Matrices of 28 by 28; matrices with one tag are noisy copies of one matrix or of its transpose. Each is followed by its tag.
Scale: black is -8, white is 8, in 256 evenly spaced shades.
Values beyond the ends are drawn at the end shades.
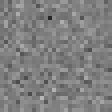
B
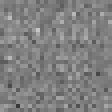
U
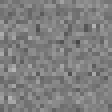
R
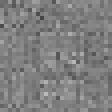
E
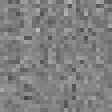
R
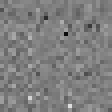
R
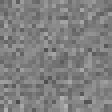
B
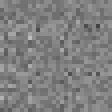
R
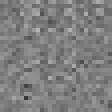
R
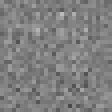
U
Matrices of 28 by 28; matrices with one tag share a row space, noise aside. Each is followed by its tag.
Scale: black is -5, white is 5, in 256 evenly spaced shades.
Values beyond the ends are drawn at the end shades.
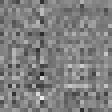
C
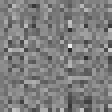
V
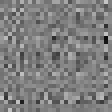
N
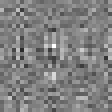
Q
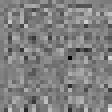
V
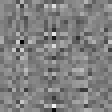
Q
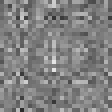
Q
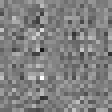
C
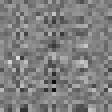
Q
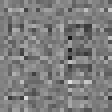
V
